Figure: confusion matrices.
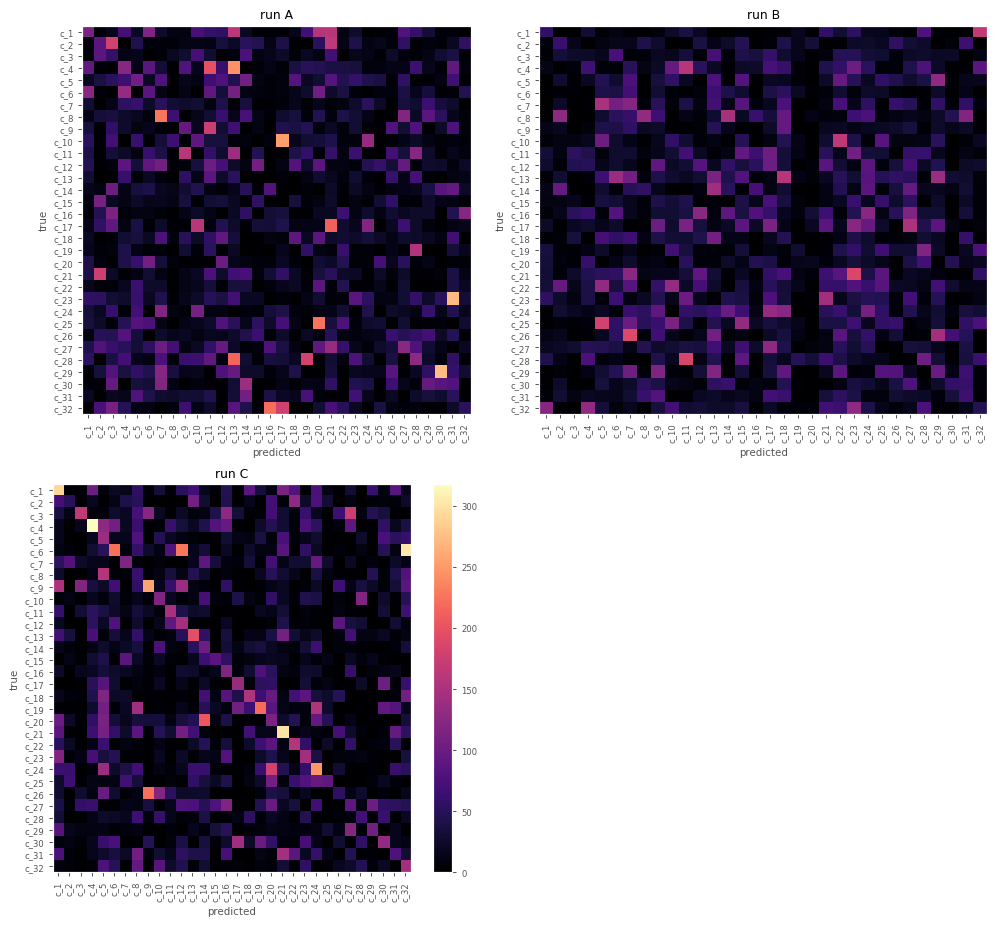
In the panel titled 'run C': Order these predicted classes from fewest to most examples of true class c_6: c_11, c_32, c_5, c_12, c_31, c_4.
c_31, c_4, c_5, c_11, c_12, c_32
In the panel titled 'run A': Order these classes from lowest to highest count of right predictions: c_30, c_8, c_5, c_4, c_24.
c_24, c_8, c_30, c_5, c_4
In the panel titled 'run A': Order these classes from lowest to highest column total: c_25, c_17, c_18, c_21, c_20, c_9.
c_25, c_18, c_9, c_17, c_20, c_21
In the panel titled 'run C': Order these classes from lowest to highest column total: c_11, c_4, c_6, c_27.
c_11, c_27, c_6, c_4
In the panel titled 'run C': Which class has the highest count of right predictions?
c_4
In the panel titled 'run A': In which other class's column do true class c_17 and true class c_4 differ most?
c_13
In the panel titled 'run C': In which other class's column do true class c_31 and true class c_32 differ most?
c_21
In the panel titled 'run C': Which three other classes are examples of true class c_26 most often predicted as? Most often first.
c_9, c_10, c_5
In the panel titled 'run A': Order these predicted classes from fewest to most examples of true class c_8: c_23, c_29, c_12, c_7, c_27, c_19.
c_19, c_23, c_12, c_29, c_27, c_7
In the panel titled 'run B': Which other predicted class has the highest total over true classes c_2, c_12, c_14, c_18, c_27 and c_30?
c_13
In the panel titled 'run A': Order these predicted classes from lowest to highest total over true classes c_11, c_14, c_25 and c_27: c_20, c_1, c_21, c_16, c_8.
c_8, c_1, c_16, c_21, c_20
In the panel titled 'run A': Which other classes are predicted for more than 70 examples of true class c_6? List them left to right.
c_1, c_4, c_11, c_13, c_20
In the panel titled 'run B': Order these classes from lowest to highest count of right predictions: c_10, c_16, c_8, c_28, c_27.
c_27, c_10, c_16, c_28, c_8
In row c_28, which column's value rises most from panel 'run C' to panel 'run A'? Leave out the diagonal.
c_13
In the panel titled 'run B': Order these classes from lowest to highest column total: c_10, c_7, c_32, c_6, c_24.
c_32, c_10, c_6, c_24, c_7
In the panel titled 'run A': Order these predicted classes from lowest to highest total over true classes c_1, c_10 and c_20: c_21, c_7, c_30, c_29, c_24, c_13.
c_30, c_29, c_7, c_24, c_13, c_21
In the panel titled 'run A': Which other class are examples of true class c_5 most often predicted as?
c_14
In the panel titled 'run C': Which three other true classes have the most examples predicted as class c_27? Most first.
c_3, c_29, c_4
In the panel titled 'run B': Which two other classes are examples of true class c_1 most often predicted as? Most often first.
c_32, c_28
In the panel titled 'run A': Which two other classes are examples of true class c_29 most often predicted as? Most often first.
c_30, c_7
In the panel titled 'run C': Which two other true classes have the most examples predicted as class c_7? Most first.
c_15, c_25
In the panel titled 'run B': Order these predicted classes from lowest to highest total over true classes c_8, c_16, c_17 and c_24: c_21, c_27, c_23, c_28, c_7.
c_28, c_7, c_21, c_23, c_27
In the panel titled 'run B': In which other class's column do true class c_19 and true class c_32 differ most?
c_4
